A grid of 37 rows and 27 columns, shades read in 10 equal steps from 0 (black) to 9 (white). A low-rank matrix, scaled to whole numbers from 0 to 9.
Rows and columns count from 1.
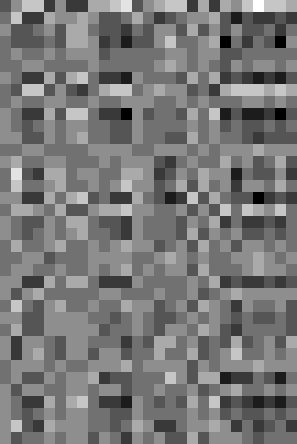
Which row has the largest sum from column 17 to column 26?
1
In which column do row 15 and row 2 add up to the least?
22
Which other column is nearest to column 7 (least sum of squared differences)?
8
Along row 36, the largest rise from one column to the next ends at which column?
5
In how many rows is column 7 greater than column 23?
22
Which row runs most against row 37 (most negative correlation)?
23
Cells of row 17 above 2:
18
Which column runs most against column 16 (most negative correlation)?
13
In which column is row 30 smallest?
2
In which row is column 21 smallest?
4
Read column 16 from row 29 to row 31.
6 4 5
